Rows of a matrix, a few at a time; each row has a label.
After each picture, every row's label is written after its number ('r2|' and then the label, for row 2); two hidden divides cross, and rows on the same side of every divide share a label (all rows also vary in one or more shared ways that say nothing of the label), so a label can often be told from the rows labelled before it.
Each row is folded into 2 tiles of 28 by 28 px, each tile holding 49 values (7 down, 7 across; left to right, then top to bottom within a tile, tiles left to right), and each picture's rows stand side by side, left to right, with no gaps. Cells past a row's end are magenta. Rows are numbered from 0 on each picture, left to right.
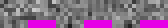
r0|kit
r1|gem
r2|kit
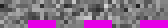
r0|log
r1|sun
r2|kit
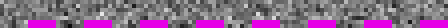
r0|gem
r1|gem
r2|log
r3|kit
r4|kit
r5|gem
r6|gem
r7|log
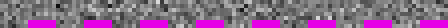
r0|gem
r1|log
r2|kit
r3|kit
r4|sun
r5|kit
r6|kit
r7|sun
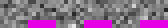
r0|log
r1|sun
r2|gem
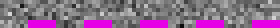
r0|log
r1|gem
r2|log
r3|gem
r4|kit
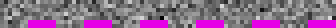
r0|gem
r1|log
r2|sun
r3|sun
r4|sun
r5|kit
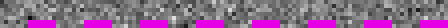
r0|log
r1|sun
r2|log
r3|kit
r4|gem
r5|log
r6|sun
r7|sun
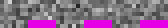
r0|gem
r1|sun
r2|kit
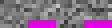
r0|sun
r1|gem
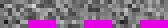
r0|sun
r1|gem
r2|gem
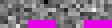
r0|sun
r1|kit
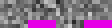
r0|kit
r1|log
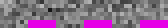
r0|gem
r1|sun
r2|log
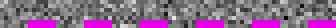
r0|sun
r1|gem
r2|log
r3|kit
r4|sun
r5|sun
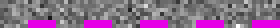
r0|sun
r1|kit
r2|sun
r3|sun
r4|log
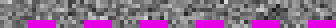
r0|kit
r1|kit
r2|sun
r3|sun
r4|kit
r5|sun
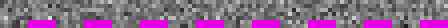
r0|kit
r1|kit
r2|kit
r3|kit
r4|gem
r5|kit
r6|log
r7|gem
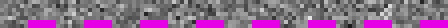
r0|gem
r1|log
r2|gem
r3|log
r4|log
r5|gem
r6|gem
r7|sun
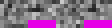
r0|sun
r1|sun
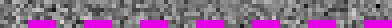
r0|kit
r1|kit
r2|sun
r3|gem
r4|kit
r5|kit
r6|log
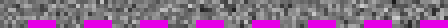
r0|sun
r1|gem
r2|sun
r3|gem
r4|log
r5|log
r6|sun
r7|kit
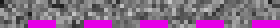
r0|log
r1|log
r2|kit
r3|kit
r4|log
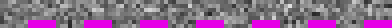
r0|gem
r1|gem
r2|kit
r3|kit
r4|kit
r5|gem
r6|log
